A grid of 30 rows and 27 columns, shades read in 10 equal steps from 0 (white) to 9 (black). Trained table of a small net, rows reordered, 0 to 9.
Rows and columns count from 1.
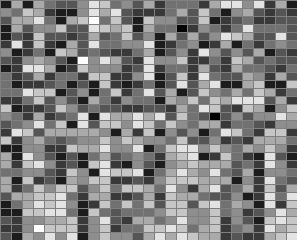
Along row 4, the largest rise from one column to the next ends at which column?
13
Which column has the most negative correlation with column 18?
14
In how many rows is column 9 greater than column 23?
10
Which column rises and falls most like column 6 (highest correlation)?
27
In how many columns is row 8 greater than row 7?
8
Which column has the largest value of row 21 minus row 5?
12
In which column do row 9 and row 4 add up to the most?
1
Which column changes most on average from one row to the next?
19
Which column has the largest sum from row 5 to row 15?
15
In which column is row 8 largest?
7
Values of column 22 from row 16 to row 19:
5 2 6 5
